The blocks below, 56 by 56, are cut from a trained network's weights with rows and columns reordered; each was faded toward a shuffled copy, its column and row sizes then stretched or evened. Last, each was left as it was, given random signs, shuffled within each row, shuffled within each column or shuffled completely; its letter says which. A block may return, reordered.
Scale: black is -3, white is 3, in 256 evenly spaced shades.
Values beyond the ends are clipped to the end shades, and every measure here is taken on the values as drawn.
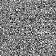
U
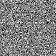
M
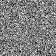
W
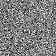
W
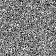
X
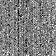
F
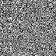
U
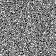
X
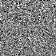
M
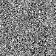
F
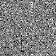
M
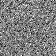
X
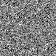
W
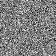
W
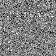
W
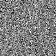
F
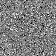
W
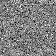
X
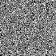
F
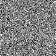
M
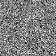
M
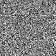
M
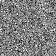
X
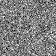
X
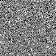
M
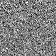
W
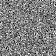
W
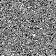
W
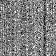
F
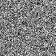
F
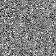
M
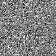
M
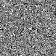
W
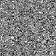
U
